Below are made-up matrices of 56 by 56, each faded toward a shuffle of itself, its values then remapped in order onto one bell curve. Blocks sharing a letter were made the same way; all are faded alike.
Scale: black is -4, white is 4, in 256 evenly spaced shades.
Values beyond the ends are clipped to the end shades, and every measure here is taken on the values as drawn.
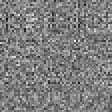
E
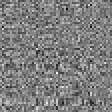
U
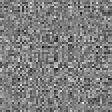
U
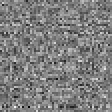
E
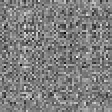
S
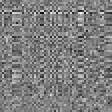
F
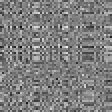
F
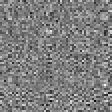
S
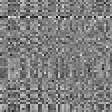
F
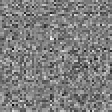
E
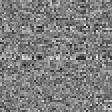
E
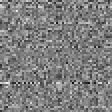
E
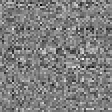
E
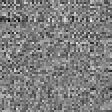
E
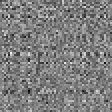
U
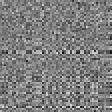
F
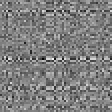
F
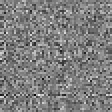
E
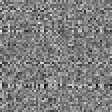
E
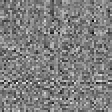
E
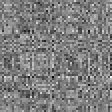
U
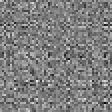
U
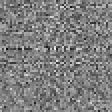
E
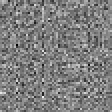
U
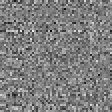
E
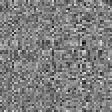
S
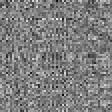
S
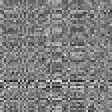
F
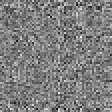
E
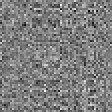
S
